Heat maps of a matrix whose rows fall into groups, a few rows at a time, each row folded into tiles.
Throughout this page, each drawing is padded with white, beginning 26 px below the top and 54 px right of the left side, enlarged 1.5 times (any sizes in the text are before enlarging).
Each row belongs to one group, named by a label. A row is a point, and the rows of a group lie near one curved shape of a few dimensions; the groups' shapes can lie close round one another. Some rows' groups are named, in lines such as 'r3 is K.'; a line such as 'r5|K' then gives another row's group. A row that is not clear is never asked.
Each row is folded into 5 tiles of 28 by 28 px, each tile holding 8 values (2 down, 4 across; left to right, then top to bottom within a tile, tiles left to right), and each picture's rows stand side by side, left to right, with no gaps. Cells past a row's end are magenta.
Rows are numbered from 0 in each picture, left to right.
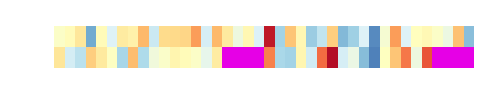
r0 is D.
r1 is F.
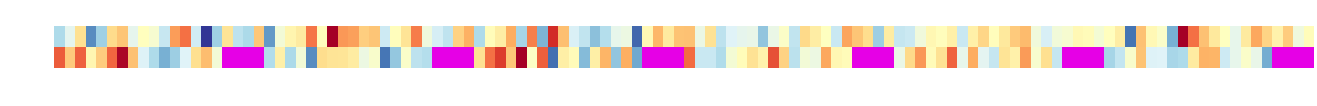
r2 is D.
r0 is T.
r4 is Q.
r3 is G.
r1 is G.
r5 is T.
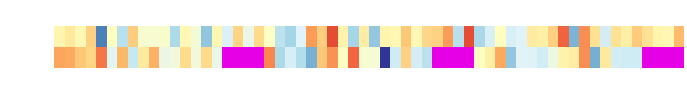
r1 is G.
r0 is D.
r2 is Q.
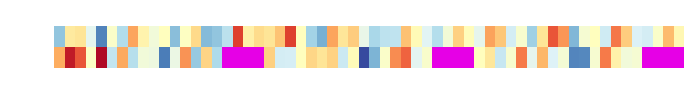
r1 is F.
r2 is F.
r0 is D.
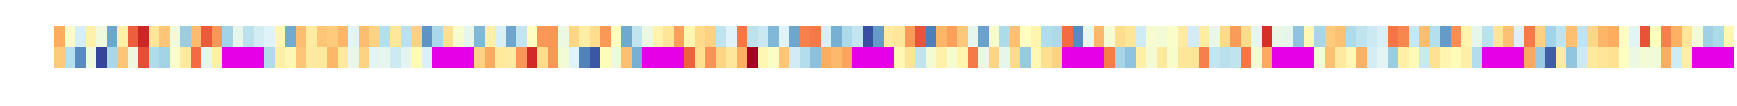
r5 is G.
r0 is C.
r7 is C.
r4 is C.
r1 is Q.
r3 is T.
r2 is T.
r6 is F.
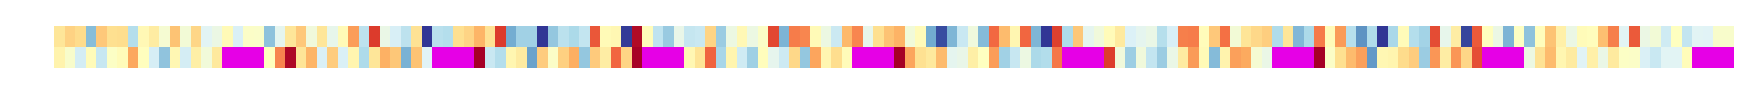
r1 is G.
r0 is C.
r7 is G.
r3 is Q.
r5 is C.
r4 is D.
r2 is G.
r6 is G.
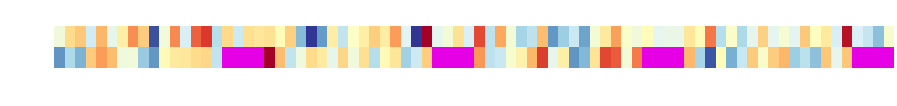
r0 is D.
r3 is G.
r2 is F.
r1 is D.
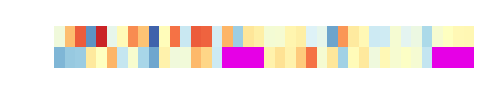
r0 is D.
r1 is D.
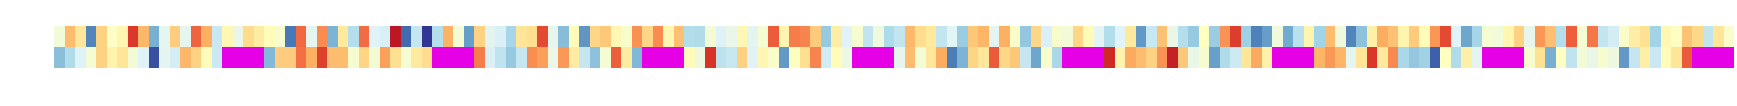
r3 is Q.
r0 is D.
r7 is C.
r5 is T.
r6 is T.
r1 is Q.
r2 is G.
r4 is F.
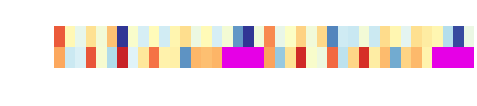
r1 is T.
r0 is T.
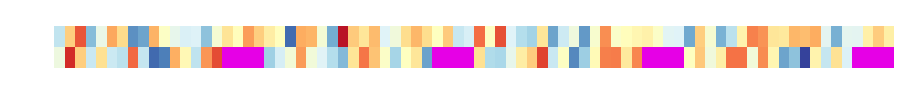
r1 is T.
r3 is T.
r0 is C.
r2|F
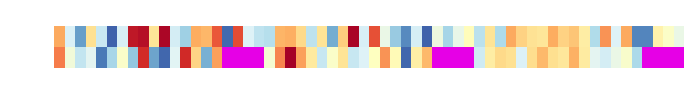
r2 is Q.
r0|C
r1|G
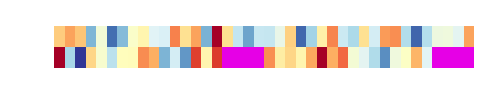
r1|T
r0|G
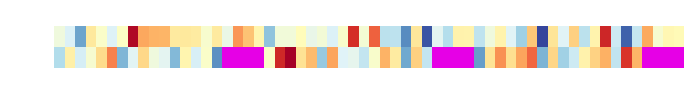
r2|Q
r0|T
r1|G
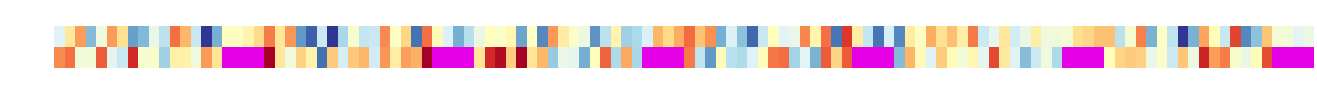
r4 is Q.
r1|G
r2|D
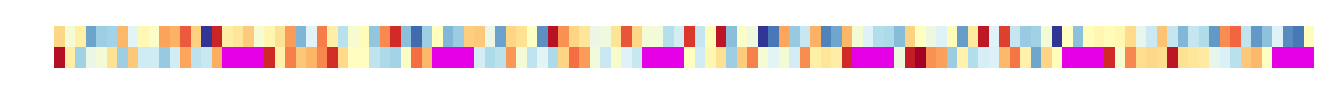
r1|T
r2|T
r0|D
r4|G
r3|F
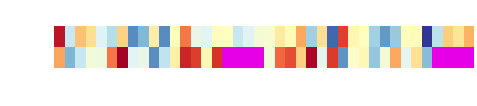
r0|F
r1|D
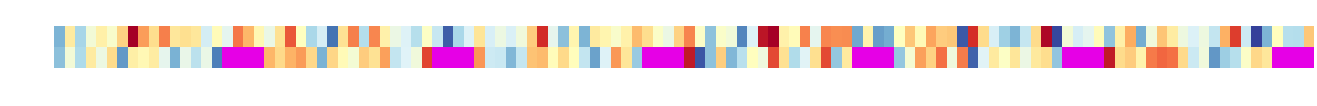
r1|G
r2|G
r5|T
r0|T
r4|D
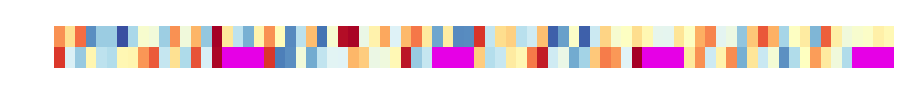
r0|G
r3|F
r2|F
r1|C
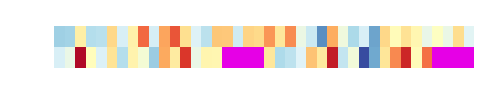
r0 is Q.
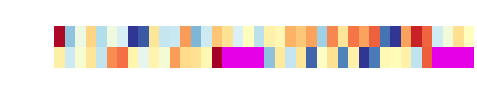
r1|C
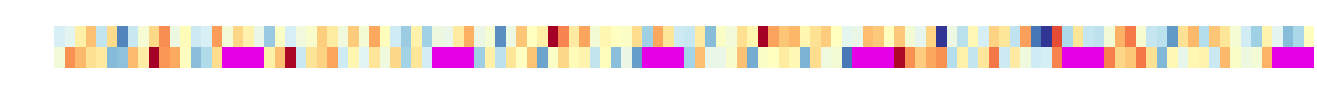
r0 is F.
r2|T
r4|D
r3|T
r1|G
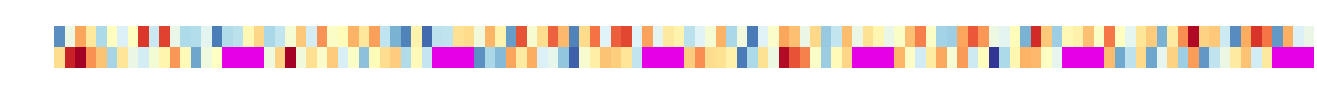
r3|F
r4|F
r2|D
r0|G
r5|C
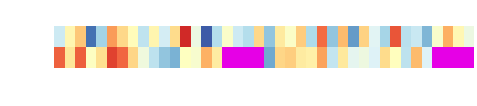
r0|T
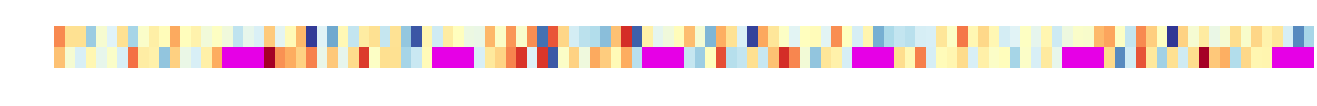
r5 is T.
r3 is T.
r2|D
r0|C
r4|G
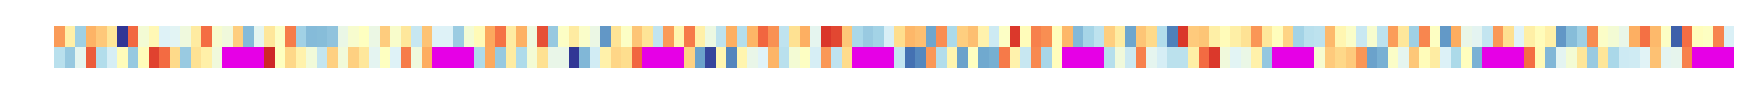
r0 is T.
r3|C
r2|C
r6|F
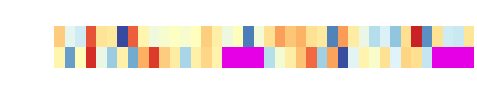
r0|T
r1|D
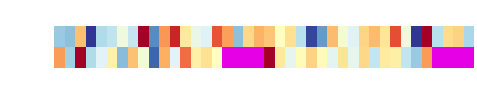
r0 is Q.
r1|D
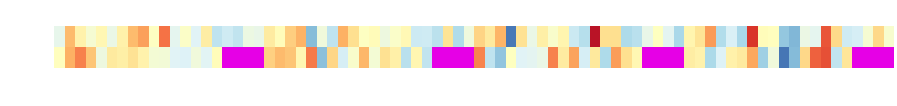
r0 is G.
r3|F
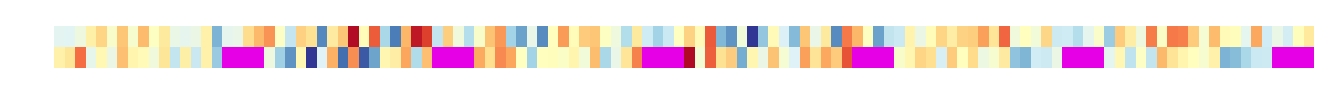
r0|G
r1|C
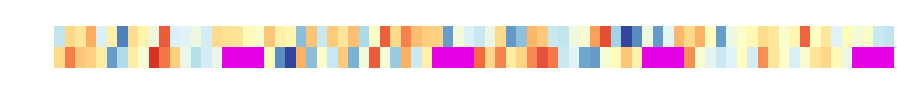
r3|C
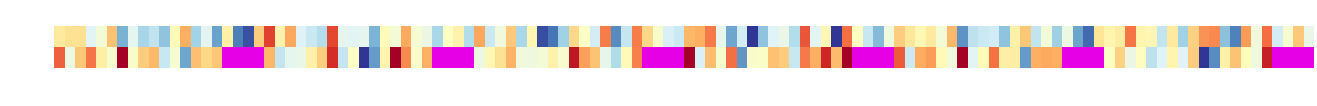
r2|F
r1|F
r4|T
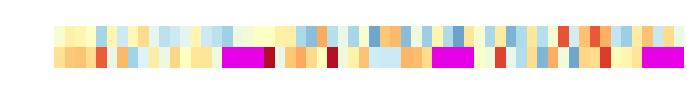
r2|Q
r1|T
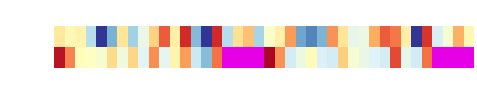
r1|D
